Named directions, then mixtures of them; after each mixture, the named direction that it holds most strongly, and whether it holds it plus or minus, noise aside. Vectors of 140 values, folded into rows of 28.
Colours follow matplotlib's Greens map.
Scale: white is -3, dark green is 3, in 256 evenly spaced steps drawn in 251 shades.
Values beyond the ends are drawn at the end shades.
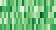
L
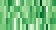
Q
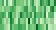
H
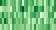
L, minus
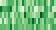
L, plus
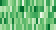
L, minus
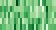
Q, minus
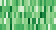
L, plus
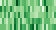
Q, minus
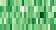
L, plus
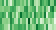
H, plus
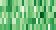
L, plus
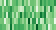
H, plus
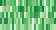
L, minus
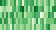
L, minus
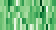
Q, plus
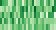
L, minus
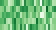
Q, minus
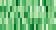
Q, minus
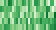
H, minus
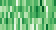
Q, plus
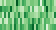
L, plus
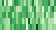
H, plus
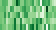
Q, minus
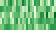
H, minus
